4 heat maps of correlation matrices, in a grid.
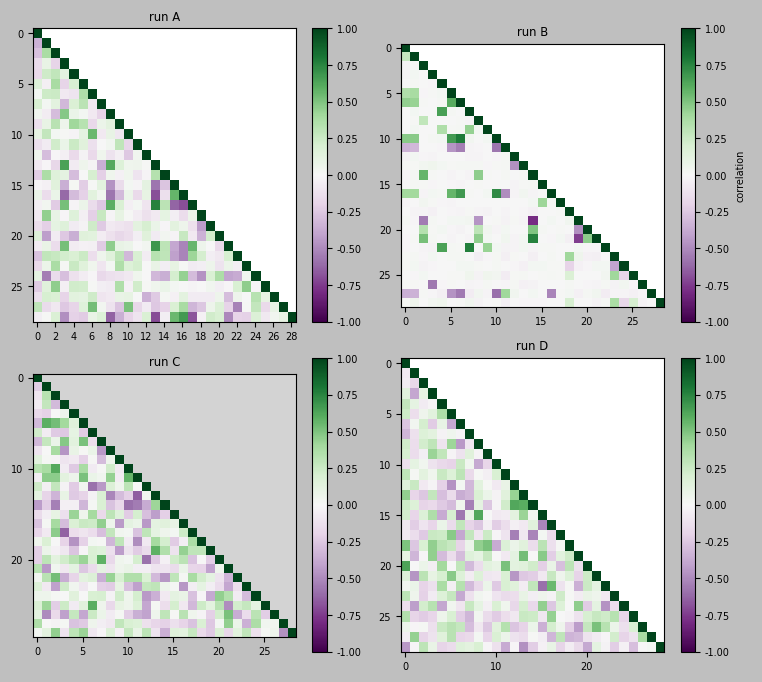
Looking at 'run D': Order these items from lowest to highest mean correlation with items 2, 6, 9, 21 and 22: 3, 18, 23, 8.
23, 8, 3, 18
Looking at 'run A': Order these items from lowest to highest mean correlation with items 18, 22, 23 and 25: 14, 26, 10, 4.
10, 26, 14, 4
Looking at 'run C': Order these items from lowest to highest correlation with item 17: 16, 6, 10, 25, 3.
3, 25, 6, 10, 16
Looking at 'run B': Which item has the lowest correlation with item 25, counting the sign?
24
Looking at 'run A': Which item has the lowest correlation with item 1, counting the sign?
24
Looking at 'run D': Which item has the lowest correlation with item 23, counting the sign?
6
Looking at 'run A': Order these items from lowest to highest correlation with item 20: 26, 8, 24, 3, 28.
3, 8, 26, 28, 24
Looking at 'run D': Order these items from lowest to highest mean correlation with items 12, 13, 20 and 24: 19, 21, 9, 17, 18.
17, 21, 9, 18, 19
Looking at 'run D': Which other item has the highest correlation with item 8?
15
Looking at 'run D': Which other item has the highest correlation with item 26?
21
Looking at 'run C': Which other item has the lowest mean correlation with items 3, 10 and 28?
14
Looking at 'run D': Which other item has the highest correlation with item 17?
5
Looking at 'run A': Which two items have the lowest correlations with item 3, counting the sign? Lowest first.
16, 28
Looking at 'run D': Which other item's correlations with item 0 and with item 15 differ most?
20
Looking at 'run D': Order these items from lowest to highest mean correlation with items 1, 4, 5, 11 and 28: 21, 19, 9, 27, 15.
19, 15, 9, 21, 27
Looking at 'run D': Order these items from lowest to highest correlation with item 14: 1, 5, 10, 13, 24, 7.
7, 5, 24, 10, 1, 13
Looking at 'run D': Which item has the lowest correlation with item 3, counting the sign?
1
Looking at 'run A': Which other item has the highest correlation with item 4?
9
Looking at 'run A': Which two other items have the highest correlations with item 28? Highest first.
16, 15
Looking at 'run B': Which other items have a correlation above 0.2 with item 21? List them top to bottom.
2, 8, 14, 20
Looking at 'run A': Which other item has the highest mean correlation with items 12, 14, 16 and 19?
28
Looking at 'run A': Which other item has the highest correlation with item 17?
13
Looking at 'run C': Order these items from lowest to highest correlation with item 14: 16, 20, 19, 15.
15, 20, 16, 19
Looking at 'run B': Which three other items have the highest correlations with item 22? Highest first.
7, 4, 9
